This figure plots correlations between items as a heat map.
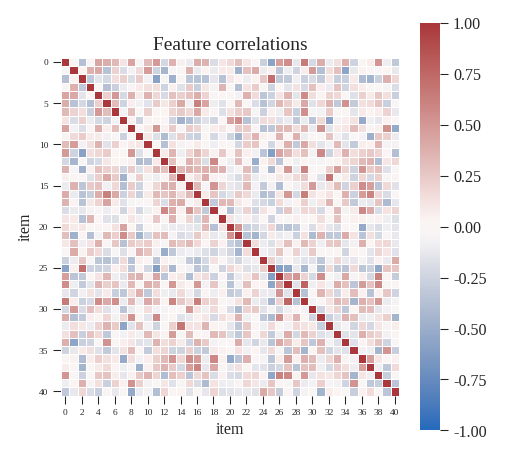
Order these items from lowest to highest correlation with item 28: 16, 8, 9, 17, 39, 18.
16, 18, 17, 8, 39, 9
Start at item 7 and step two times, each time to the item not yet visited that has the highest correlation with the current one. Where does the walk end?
20
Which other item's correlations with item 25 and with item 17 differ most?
2
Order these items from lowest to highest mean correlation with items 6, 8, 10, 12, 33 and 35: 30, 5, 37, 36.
5, 30, 37, 36
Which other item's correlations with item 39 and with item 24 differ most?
8
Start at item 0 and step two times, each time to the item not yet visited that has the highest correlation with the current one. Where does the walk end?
27
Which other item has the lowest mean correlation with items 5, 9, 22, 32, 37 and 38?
7
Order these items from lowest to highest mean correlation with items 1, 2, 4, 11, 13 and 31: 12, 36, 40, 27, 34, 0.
40, 12, 34, 36, 27, 0
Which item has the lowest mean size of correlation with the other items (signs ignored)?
19
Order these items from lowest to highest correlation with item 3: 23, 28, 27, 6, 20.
6, 27, 20, 28, 23
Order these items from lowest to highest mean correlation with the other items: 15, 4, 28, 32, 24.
24, 28, 32, 15, 4
